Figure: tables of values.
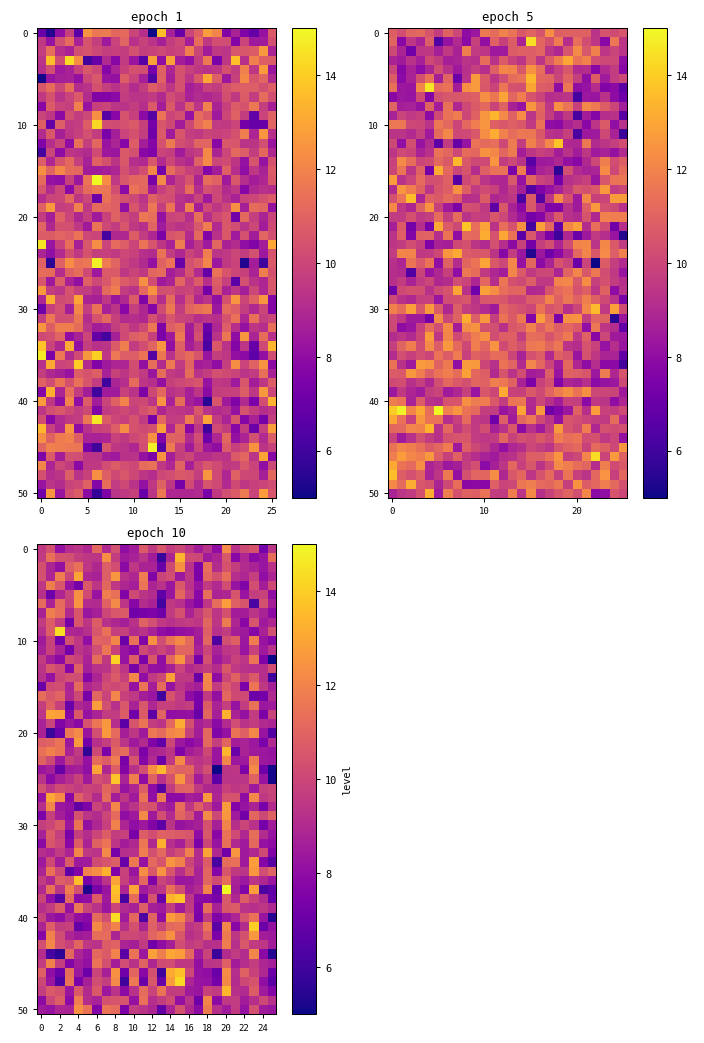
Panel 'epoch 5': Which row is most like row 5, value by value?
32
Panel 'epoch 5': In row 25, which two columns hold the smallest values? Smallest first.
22, 20
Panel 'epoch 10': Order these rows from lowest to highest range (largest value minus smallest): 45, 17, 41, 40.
45, 17, 41, 40
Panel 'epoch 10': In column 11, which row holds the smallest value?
40
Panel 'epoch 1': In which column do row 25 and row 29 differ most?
1
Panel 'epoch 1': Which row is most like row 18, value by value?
41
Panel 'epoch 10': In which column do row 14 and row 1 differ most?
25
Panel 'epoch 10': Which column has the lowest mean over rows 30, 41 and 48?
24
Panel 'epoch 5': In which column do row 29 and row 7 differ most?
20
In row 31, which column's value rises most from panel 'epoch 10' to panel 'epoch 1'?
3
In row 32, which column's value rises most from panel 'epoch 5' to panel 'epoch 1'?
25
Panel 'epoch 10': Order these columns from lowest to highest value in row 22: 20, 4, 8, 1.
4, 8, 1, 20
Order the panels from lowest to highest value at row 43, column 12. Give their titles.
epoch 10, epoch 5, epoch 1
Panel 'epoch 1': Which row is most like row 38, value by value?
22
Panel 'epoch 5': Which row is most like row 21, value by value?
31
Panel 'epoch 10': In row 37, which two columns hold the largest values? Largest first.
20, 8
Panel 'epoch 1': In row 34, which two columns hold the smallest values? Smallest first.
18, 23
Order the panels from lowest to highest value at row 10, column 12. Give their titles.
epoch 1, epoch 5, epoch 10
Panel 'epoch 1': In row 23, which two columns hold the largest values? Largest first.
0, 25
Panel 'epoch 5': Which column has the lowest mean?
25
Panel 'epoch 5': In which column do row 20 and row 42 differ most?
15
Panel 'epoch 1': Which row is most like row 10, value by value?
42
